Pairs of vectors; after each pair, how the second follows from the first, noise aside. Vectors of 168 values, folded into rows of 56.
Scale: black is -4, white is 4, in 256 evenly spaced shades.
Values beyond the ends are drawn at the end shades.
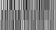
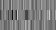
wrapped around, negated, partly zeroed.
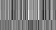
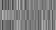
wrapped around, negated, shrunk.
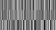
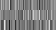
wrapped around, negated, partly zeroed.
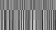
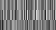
wrapped around.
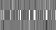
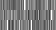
shuffled.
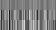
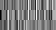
wrapped around, negated.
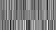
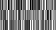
reversed, negated, scaled up.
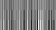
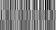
wrapped around, negated.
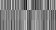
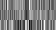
reversed.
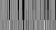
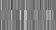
wrapped around, negated, shrunk.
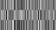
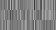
wrapped around, negated, shrunk.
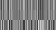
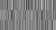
wrapped around, negated, shrunk.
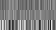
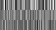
reversed.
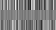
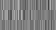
wrapped around, negated, shrunk.
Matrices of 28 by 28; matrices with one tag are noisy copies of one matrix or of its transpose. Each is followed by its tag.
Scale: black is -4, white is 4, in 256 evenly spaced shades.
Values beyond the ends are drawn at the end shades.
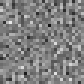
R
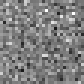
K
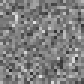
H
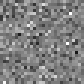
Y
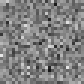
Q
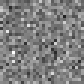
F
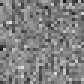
R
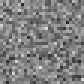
K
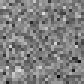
K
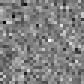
R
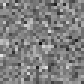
Q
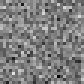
K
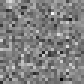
F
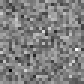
H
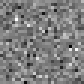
H
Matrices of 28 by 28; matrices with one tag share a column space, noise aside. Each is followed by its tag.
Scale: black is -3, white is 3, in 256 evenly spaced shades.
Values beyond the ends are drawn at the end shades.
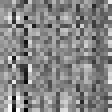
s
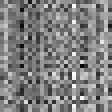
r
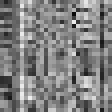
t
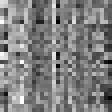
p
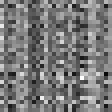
r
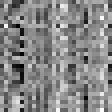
s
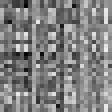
p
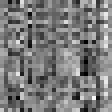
t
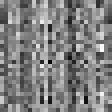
p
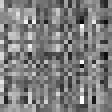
p
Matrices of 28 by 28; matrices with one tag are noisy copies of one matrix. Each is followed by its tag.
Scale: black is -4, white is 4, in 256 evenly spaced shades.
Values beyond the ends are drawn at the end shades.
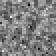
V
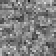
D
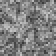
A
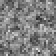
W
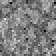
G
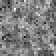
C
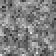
C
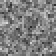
V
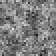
A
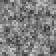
D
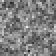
W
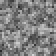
W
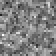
W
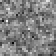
D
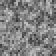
W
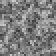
V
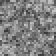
D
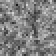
A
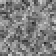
V
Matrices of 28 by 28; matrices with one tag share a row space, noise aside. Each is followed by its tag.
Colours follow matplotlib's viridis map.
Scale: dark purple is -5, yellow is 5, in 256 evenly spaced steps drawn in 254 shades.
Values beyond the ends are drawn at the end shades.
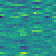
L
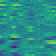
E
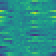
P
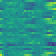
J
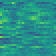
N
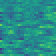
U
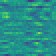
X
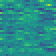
U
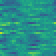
N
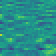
U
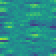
P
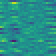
E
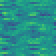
N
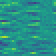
N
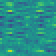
U
